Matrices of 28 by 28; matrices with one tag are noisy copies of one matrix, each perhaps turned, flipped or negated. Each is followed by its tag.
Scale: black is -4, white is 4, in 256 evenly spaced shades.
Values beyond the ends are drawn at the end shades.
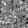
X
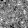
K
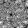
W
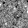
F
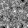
W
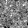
X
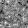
K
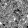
F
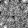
W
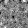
W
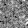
X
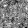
K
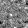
W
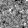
F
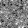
X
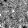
W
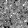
X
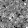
F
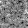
K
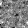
W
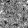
K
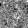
F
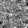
W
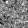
X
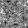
K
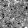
K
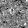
F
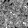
X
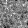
X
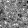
K
